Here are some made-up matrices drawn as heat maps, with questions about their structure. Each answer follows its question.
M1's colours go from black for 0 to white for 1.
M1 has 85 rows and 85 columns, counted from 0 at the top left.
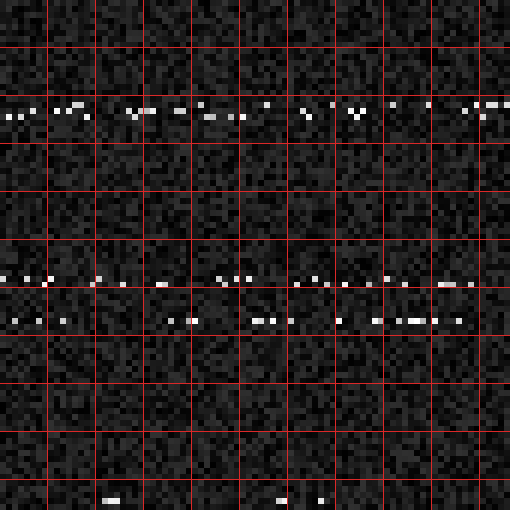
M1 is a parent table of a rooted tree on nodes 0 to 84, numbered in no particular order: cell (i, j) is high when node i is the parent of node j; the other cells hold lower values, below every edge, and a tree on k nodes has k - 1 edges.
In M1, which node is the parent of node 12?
17
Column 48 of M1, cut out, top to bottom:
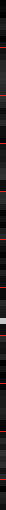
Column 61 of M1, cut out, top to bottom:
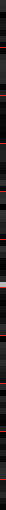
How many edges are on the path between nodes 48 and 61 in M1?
4
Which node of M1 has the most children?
53
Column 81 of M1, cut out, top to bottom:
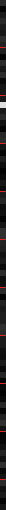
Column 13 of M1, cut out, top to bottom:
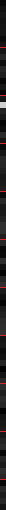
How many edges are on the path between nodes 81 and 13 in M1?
2
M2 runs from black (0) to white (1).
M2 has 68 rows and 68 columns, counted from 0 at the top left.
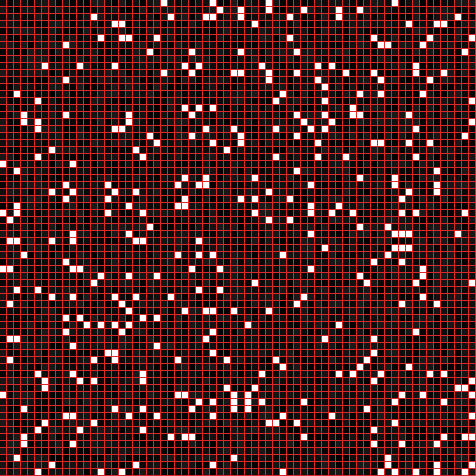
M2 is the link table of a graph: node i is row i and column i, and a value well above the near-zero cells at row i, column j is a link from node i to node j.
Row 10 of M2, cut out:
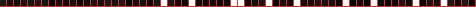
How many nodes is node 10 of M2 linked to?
10
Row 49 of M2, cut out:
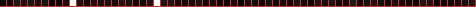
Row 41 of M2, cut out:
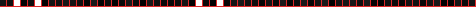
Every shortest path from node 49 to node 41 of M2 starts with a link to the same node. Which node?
node 22
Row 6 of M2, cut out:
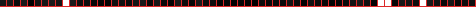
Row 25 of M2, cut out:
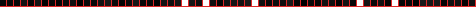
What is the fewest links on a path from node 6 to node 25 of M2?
3
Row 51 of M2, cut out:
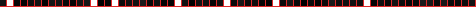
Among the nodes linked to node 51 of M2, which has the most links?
node 16
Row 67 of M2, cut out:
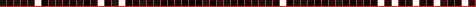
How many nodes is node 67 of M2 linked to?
9
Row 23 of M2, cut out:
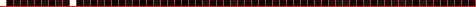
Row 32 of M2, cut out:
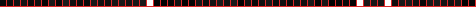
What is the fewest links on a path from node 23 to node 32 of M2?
5
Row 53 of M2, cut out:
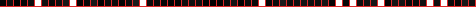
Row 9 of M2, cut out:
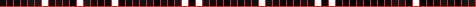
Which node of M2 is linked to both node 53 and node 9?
node 37
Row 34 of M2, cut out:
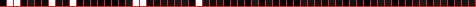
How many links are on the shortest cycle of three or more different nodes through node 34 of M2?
4
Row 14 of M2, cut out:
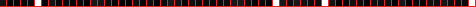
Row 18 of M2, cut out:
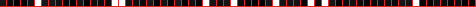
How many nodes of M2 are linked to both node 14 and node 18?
3
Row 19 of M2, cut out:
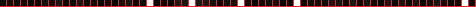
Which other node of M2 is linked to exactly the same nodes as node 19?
node 7
